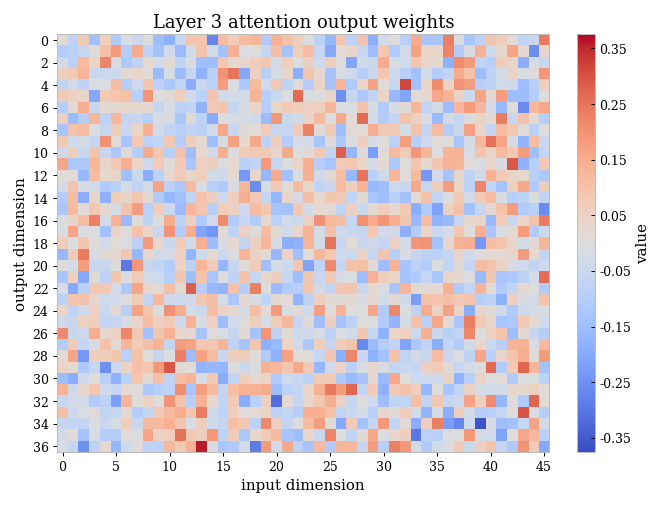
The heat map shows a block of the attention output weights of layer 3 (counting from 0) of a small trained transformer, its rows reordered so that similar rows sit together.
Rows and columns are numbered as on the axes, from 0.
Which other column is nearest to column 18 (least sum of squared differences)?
16
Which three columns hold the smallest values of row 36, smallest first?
18, 2, 45
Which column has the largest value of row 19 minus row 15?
43
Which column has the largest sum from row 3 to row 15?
37
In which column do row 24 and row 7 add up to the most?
20
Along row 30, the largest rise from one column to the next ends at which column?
31
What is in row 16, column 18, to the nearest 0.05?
-0.1
